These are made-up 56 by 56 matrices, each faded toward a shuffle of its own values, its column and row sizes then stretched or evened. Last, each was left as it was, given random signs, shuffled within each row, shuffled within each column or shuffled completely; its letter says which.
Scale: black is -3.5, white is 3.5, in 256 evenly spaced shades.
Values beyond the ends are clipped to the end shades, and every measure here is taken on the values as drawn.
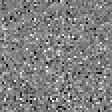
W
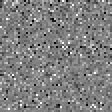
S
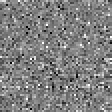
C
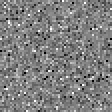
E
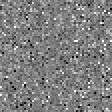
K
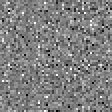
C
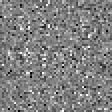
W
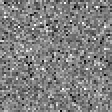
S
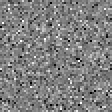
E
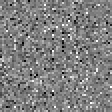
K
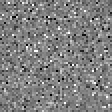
S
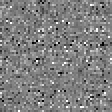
C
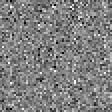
K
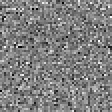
S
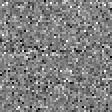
S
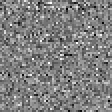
S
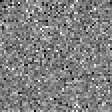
S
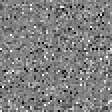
S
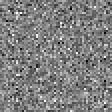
K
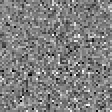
W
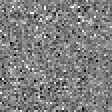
C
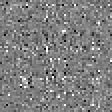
C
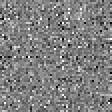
W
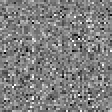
C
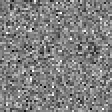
K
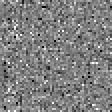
K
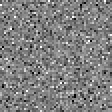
E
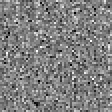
K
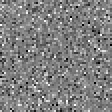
K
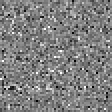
S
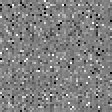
C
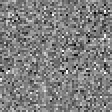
W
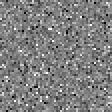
E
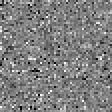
W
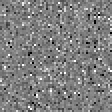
K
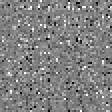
W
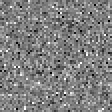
S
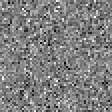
K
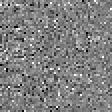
C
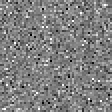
E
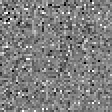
W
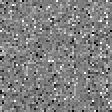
K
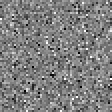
K
